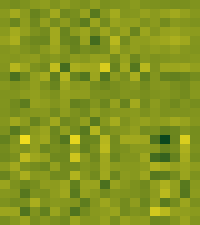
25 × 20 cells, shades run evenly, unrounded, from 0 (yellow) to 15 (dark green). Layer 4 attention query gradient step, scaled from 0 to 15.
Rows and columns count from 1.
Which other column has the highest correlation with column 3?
8
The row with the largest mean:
9
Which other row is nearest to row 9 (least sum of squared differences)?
15
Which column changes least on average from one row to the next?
20
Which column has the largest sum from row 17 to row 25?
5
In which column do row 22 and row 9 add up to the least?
7
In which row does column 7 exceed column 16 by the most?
24
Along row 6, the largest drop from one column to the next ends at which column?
12
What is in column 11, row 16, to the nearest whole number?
4
